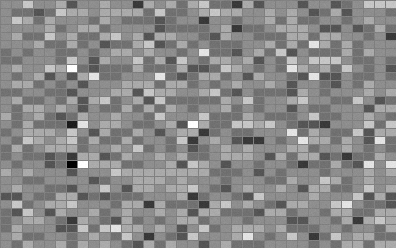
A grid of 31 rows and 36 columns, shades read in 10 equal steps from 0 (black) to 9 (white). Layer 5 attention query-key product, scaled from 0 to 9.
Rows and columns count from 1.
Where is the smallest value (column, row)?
7, 21
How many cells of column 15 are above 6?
4
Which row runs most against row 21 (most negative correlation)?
9
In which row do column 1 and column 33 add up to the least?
28
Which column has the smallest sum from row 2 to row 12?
36
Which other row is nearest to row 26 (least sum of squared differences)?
19
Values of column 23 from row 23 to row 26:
5 6 3 6
